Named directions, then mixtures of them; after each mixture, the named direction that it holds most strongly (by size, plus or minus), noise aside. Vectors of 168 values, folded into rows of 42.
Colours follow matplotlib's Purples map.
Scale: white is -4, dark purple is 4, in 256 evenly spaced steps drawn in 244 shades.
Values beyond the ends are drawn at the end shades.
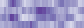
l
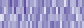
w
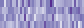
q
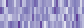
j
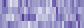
l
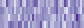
j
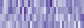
q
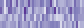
q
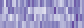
q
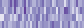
w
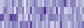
w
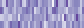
j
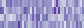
j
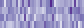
q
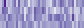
q
